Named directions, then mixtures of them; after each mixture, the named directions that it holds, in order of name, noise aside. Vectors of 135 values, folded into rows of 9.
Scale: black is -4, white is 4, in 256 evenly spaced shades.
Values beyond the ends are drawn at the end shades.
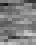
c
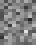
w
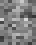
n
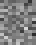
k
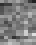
c, w.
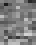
c, k, n.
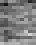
c.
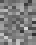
k.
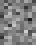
w.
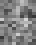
n.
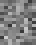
k, n, w.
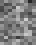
c, k, n.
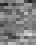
c.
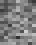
c, n, w.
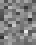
w.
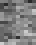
c, n.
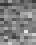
c, n, w.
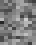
c, n.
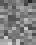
c, k.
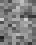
n.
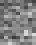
c, w.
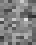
n.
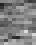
c.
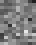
c, n, w.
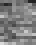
c.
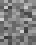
k, n, w.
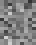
c, k, w.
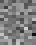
k.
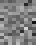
k.
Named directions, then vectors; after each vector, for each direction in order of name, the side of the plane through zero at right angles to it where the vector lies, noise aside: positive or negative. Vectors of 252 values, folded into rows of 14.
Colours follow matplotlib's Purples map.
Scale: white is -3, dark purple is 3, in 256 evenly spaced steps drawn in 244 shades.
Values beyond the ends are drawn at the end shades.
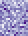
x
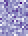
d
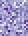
positive, positive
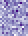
positive, negative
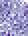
positive, positive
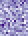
negative, negative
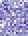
positive, positive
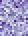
negative, negative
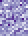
negative, negative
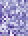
negative, positive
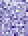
negative, positive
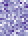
positive, positive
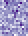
positive, negative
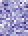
positive, positive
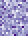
negative, positive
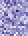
positive, negative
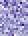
positive, negative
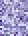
negative, positive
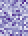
negative, negative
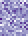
positive, positive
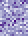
negative, negative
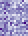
positive, positive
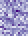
positive, negative
